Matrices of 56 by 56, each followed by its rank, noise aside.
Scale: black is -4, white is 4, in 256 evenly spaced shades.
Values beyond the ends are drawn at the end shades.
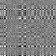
one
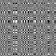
one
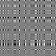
one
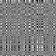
one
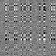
one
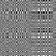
one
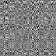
four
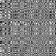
three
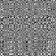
three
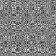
four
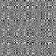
two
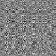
four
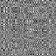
four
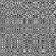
four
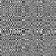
three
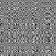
four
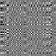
two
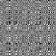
two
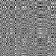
two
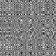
four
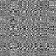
three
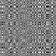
two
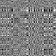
two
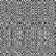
three
